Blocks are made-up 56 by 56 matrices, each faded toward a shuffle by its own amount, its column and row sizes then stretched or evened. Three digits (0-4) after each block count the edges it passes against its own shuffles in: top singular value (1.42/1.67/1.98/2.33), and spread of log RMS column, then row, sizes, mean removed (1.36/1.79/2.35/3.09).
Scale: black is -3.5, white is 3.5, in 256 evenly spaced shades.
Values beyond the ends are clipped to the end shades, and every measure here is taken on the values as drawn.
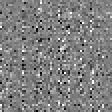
2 3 2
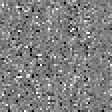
0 2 1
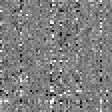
2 3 2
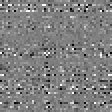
0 2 4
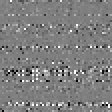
3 1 4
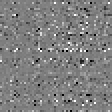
1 2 3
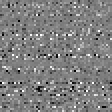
0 0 4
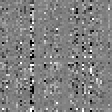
2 4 2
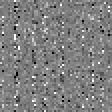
0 3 0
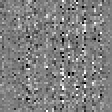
1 4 0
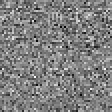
1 0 2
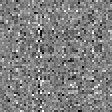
3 2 1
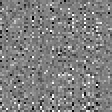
3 3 1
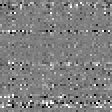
2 2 4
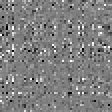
3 3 3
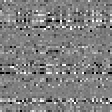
4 0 4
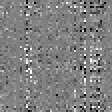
2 4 2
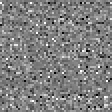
1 1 2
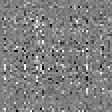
2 3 2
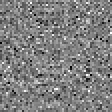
2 0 0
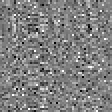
3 2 0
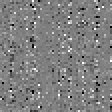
1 3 1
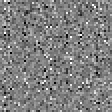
0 2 0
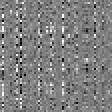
4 4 1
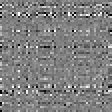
4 2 4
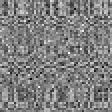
4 0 2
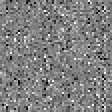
2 2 0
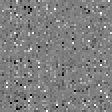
0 2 1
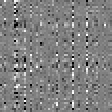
3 4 1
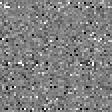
1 0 2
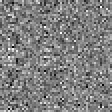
1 2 0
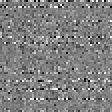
3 1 4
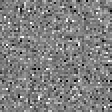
0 0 1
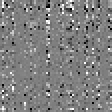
3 4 2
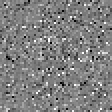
1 1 1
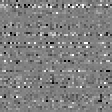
0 1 4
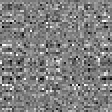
4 2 2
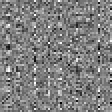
3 3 0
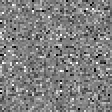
1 1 2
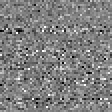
2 0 3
